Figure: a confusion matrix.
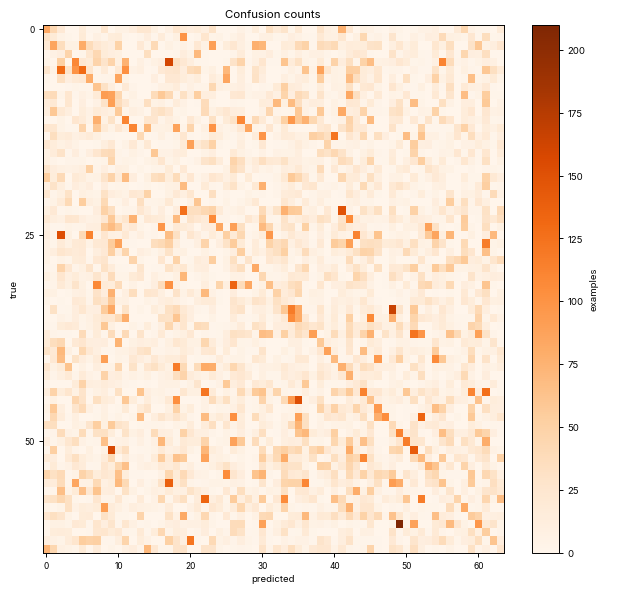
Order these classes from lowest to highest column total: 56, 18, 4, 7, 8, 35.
4, 56, 7, 18, 8, 35
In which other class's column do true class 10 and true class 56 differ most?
41
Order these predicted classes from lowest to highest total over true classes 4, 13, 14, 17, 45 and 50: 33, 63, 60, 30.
63, 60, 33, 30
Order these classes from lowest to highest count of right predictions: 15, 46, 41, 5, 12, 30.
30, 15, 41, 46, 12, 5
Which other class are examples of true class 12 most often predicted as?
23
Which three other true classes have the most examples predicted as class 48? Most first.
34, 55, 35
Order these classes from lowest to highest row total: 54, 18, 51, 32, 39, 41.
32, 39, 18, 41, 51, 54
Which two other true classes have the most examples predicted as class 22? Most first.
57, 44
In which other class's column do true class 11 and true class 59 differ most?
27
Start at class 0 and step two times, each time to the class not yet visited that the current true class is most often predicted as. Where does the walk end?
18
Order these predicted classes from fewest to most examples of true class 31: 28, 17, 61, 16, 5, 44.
5, 44, 16, 61, 28, 17
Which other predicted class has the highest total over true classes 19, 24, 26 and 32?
61
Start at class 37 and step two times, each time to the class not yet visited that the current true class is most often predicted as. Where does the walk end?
9
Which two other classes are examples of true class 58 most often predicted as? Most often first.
8, 42
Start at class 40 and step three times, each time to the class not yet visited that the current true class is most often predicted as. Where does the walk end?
2
